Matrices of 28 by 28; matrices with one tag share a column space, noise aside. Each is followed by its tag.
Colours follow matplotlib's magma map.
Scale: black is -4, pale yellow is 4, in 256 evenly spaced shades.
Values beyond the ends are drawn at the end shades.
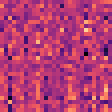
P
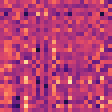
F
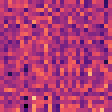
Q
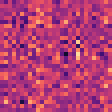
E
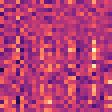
F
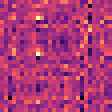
P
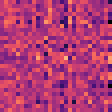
E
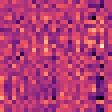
P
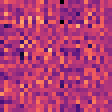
E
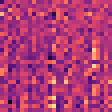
F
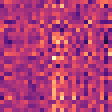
P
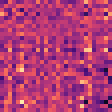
F
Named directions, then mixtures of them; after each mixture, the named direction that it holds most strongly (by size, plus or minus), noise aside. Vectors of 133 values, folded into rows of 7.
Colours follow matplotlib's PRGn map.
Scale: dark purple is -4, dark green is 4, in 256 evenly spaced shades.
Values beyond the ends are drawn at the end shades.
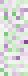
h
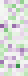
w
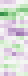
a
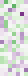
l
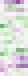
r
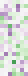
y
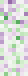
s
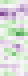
a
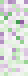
s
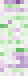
r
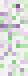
y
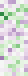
a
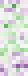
r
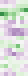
a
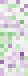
w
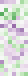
a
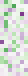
l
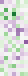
h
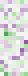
h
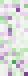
y
